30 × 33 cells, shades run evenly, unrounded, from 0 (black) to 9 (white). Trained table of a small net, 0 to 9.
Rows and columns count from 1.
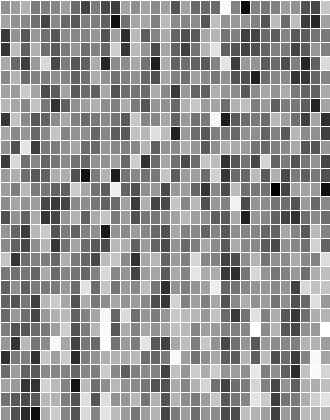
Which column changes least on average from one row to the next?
19
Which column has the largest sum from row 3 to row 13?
22
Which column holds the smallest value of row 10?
18
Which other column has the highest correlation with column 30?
1
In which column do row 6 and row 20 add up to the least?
24
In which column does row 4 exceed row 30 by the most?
4
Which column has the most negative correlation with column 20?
14
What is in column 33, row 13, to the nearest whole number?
3
